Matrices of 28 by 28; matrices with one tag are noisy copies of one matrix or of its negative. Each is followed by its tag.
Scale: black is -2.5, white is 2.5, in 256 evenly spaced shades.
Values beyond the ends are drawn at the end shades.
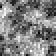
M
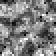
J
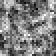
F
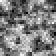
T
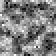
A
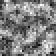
A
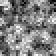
T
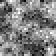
M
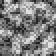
A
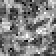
F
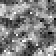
J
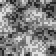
M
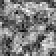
A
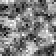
J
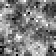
M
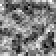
A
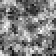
F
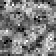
A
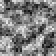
A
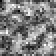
A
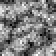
J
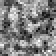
F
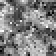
M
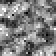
J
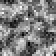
J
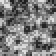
T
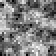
M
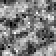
J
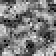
J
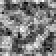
A
